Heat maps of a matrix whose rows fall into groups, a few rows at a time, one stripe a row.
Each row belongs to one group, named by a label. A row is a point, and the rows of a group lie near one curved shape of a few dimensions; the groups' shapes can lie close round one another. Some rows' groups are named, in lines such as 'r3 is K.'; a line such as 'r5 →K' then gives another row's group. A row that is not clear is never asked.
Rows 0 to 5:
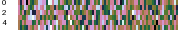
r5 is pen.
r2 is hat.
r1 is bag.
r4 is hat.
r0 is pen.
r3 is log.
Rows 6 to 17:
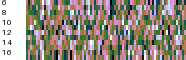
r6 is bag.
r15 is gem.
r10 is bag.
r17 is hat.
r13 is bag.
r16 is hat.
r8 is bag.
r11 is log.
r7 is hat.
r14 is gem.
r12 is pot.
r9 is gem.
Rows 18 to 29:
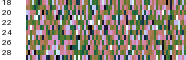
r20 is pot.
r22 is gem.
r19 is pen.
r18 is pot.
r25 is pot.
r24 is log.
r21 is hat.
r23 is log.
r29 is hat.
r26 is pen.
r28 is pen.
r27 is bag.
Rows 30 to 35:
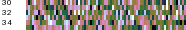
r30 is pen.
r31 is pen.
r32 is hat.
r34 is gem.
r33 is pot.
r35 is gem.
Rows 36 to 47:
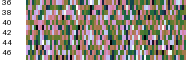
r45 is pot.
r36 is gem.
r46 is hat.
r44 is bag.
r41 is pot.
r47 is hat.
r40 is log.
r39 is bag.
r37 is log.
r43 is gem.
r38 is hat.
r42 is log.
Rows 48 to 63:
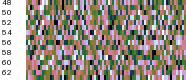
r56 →hat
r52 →hat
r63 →pen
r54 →pot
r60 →gem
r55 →gem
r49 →log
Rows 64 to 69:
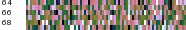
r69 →bag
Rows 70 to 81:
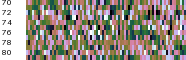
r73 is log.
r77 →hat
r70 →pen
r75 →pen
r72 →bag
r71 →bag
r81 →hat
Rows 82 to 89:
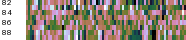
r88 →gem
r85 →pen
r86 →bag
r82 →hat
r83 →bag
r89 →gem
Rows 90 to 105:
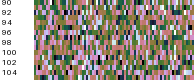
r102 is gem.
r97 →hat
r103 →log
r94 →gem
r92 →hat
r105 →bag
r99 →pen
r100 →gem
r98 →bag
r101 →pen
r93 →bag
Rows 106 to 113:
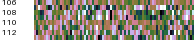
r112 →pen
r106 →log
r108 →gem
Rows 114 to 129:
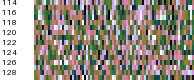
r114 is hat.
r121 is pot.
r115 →log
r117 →log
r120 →hat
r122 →pen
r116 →log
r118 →bag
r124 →gem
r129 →bag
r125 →hat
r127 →pot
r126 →pen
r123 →bag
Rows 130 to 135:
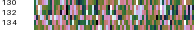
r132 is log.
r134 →bag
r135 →gem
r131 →log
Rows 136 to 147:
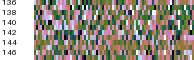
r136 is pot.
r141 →pen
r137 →bag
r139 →log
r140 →hat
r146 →hat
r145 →log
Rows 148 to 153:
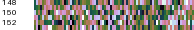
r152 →pen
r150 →hat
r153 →log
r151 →log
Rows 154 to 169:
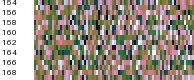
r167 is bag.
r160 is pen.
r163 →log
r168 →bag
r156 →gem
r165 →bag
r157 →pen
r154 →pen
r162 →log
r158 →bag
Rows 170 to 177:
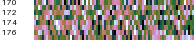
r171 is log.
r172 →gem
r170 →hat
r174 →hat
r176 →log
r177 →bag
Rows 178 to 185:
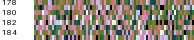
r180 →pen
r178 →gem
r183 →hat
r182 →bag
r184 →gem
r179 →gem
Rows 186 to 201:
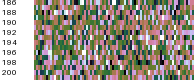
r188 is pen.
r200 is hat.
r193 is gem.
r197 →bag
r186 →log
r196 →log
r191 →pen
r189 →hat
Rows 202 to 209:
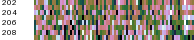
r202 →bag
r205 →bag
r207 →hat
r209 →gem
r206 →bag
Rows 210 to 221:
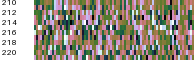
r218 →pen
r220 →gem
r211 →pen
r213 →hat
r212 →pot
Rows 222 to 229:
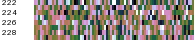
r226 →gem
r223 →log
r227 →gem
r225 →pot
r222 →log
